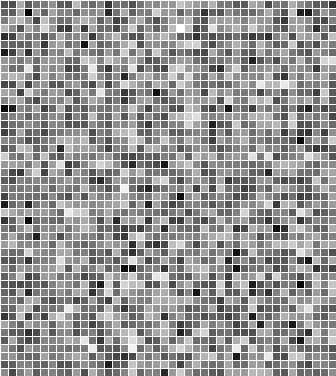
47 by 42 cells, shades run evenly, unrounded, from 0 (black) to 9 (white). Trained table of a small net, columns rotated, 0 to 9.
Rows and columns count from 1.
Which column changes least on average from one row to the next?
7
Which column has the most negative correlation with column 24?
9
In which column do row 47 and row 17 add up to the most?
17
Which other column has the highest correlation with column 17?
30
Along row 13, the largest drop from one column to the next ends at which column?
35
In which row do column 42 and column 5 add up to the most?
22
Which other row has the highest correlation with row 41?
32
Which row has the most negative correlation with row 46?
31
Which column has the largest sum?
24
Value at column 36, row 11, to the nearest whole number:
8
